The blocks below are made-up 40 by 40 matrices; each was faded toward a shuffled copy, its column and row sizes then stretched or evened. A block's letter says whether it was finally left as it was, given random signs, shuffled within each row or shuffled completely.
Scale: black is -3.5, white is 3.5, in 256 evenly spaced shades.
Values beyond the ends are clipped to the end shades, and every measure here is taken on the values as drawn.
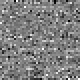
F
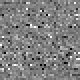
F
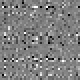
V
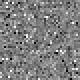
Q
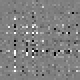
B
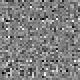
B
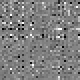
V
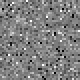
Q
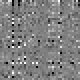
V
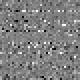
F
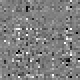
B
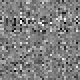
B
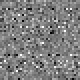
F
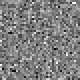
Q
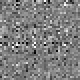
B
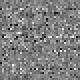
F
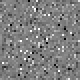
Q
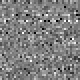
F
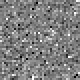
Q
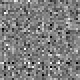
B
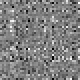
V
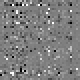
B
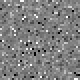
Q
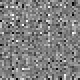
B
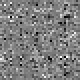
B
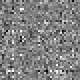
B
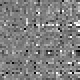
V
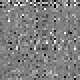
V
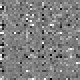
B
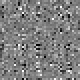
V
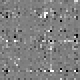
B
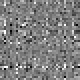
V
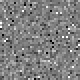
Q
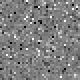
Q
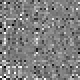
V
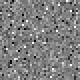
Q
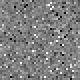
Q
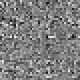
B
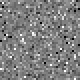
Q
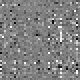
B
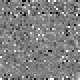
F
